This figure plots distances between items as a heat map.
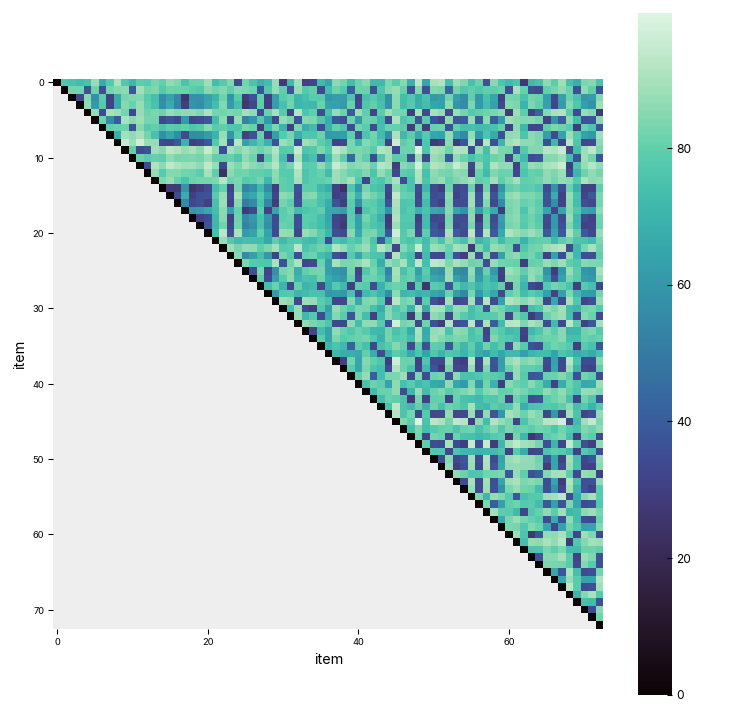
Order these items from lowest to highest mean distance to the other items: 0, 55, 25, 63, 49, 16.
16, 49, 25, 63, 0, 55
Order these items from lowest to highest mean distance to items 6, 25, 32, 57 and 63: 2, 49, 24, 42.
49, 42, 2, 24
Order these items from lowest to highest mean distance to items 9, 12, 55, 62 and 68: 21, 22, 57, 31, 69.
22, 57, 69, 31, 21
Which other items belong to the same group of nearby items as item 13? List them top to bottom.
41, 46
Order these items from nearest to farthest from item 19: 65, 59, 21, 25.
65, 25, 59, 21
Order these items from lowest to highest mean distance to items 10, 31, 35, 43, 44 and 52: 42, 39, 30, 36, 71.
42, 39, 36, 71, 30
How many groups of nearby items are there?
7
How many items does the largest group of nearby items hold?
25
